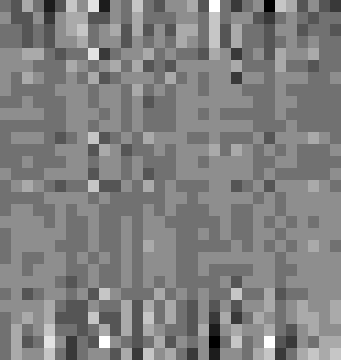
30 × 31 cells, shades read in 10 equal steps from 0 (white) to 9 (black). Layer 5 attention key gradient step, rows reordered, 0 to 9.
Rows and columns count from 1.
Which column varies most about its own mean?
20
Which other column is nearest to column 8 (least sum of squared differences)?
17
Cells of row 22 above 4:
10
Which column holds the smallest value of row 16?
9
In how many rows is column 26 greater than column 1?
8
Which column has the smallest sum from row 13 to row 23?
29
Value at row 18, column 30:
4
